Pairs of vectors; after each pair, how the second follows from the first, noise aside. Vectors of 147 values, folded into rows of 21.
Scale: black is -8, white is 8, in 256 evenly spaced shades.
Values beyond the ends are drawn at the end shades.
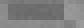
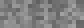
shuffled.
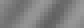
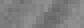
shrunk.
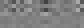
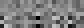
reversed, scaled up.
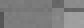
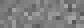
shuffled.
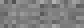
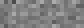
copied.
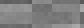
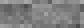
negated.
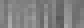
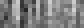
reversed, scaled up.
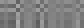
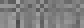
negated.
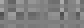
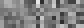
wrapped around, negated, scaled up.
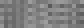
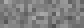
shuffled.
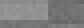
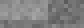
copied.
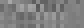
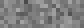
shuffled.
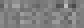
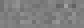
shrunk.
